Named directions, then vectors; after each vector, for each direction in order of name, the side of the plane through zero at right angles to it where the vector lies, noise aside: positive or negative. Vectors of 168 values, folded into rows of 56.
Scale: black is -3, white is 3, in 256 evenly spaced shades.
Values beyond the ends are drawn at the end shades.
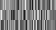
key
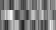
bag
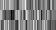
negative, positive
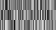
negative, negative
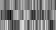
negative, negative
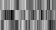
negative, positive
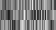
negative, negative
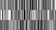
positive, positive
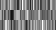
negative, positive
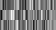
positive, negative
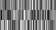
negative, negative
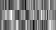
positive, negative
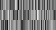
positive, positive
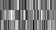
positive, negative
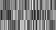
negative, negative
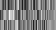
positive, negative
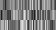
negative, negative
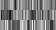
negative, negative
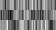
negative, negative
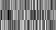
negative, negative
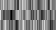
negative, positive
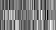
positive, negative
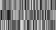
negative, negative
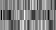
negative, negative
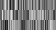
positive, positive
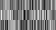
positive, positive
